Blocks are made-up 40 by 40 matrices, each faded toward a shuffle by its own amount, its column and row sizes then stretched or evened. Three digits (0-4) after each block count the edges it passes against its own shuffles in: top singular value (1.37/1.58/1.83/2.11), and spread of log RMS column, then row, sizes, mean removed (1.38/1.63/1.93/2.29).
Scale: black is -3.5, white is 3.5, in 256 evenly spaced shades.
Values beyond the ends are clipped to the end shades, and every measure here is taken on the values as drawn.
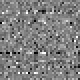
2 0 3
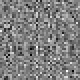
3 3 0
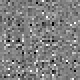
2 3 2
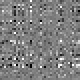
4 4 4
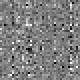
2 4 2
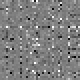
2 4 2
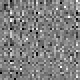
4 2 0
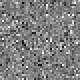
0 2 1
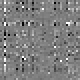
4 3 3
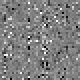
1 3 0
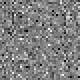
2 0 0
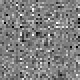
2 2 2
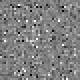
0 2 2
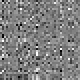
3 4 1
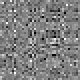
4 3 1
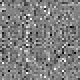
3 2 0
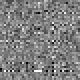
3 1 4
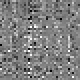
3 4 1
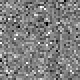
1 1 0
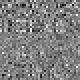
3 0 4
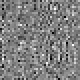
2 4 0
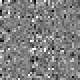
1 4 2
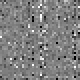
2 4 2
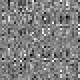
3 4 1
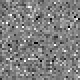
0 0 1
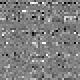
3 1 4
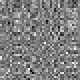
4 2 0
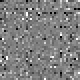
1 4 3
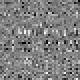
3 2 3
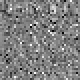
1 3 0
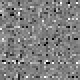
1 1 3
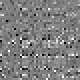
3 1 4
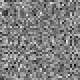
3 2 0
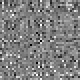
3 1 1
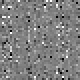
0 4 1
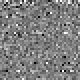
1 0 3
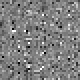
0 4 0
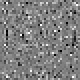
2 3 1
